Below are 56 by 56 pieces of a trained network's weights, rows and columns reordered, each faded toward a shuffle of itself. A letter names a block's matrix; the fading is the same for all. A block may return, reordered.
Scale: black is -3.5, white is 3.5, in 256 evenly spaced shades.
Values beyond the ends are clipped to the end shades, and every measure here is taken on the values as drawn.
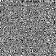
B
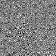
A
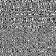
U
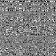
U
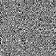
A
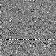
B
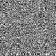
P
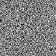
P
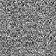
P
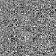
B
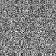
P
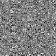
A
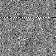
B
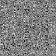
B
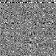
B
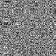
P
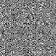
B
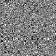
A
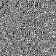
B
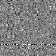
B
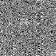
B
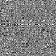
U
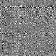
U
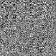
A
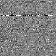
B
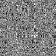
B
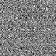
P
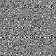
B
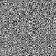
P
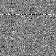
B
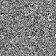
A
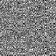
P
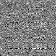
U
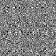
A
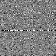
B
